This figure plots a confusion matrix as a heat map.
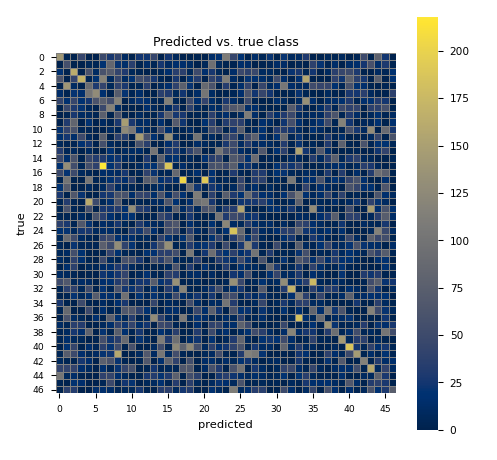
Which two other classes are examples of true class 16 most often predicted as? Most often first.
44, 45
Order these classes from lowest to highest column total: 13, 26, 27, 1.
13, 27, 26, 1
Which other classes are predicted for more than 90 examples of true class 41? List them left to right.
8, 14, 26, 27
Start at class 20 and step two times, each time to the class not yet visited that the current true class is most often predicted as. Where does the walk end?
1
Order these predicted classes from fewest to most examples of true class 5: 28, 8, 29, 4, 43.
43, 29, 28, 8, 4
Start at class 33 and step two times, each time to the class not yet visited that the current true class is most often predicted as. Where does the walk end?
39
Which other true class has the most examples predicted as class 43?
21
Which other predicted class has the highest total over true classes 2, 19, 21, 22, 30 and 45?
25
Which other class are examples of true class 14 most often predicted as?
27
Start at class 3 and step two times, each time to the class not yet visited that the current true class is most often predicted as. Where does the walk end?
23
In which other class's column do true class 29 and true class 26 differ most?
15
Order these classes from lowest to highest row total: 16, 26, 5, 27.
16, 5, 27, 26
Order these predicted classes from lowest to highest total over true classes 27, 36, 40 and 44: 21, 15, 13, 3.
3, 15, 21, 13
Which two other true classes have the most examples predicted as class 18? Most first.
40, 27
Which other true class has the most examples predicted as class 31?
4
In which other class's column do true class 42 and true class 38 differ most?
32
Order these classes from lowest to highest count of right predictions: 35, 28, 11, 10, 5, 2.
28, 35, 10, 5, 11, 2
